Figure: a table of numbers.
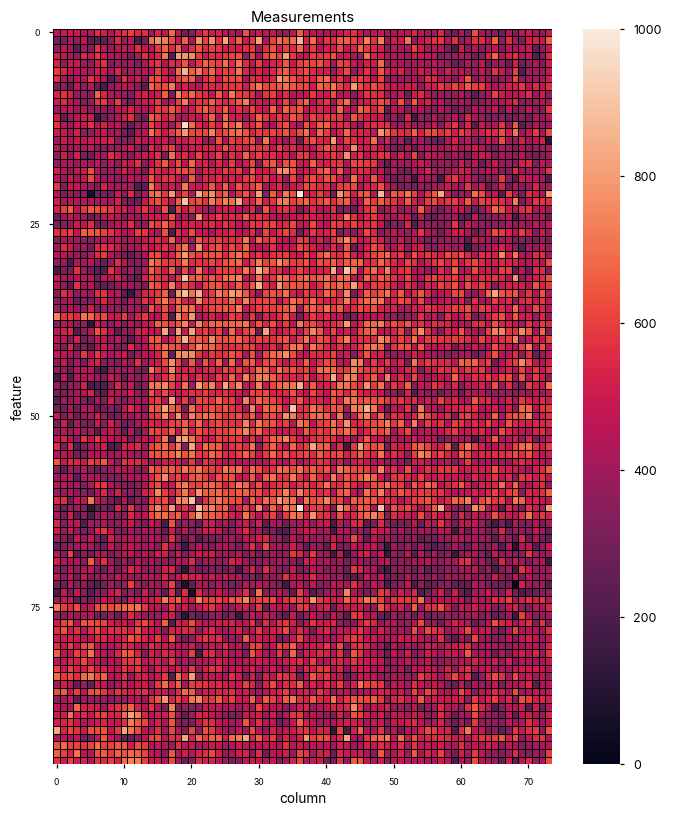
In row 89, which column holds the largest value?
11
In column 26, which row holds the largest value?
34
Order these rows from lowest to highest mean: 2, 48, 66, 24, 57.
66, 24, 2, 48, 57
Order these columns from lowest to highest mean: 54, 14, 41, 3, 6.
3, 6, 54, 41, 14
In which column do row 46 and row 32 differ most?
68
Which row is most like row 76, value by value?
70
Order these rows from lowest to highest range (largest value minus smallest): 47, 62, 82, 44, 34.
82, 47, 44, 34, 62
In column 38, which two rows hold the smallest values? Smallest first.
73, 78
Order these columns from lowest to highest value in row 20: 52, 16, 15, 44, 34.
52, 34, 16, 15, 44
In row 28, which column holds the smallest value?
61
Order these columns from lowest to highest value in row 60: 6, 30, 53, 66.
6, 66, 53, 30
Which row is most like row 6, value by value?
18
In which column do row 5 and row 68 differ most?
19
